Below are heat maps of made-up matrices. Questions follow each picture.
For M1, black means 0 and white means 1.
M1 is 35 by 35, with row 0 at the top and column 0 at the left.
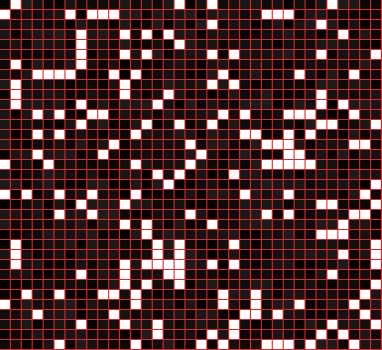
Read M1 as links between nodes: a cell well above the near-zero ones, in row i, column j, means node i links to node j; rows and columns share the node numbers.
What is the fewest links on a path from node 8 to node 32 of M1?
2
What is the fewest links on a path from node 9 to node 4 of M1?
4
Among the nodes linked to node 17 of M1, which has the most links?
node 16
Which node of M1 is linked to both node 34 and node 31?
node 25
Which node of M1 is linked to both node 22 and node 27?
node 11
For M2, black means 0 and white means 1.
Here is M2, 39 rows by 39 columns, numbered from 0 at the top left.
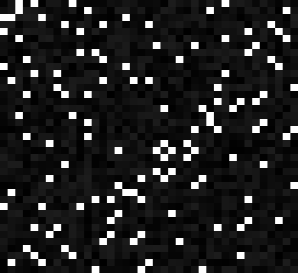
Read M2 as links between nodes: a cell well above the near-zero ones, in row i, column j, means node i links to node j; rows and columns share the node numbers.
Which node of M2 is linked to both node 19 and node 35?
node 3
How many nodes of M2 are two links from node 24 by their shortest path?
3
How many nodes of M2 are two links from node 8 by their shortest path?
3
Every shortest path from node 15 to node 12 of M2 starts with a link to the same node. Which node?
node 26
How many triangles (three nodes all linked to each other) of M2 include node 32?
0
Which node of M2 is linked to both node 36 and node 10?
node 4
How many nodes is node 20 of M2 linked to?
3
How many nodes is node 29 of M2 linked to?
3
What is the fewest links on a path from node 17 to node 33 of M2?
7
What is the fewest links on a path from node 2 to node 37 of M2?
2
